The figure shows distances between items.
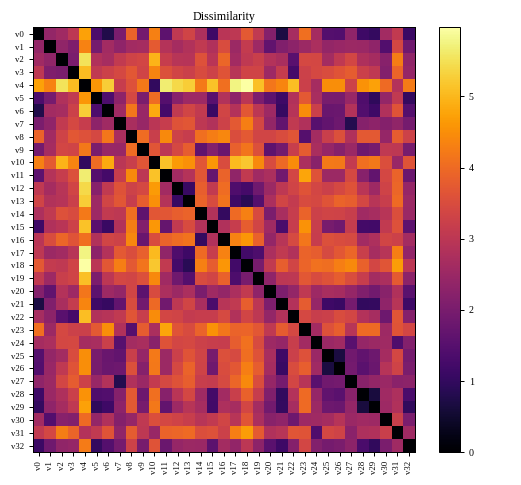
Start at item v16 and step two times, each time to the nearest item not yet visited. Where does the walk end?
v9
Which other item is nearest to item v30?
v1
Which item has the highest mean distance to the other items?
v4
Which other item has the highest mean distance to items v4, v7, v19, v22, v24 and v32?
v18
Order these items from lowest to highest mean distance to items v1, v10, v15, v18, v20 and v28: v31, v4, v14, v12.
v12, v14, v31, v4
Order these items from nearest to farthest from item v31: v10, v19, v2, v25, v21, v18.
v10, v21, v25, v19, v2, v18
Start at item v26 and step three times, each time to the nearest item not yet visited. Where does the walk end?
v0
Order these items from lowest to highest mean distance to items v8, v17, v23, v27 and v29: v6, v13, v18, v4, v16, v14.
v13, v6, v18, v14, v16, v4
